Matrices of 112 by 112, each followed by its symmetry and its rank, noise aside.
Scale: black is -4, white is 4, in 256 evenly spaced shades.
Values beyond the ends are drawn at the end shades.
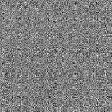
no symmetry, rank twelve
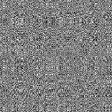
no symmetry, rank twelve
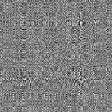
no symmetry, rank eight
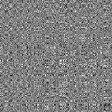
no symmetry, rank eight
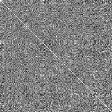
symmetric, rank twelve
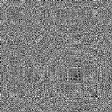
symmetric, rank eight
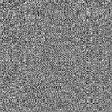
no symmetry, rank twelve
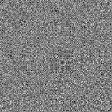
symmetric, rank twelve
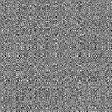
no symmetry, rank eight
